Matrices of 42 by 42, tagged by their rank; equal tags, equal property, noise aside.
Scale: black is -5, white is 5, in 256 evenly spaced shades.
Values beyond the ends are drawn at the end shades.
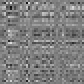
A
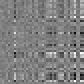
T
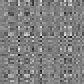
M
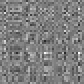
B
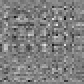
B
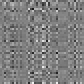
M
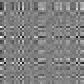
T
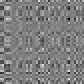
M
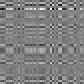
T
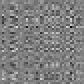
M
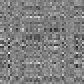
A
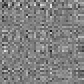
B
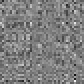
B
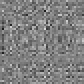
B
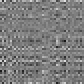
M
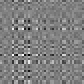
T
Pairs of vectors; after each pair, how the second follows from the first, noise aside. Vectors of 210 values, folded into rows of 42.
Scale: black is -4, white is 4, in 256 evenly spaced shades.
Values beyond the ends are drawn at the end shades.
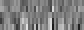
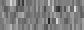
wrapped around, negated, partly zeroed.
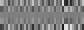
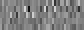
wrapped around, negated, partly zeroed.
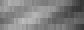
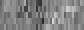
wrapped around, partly zeroed.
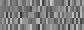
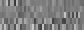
reversed, partly zeroed.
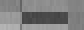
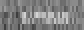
negated, partly zeroed.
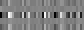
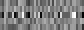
reversed.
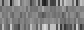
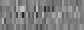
wrapped around, partly zeroed.
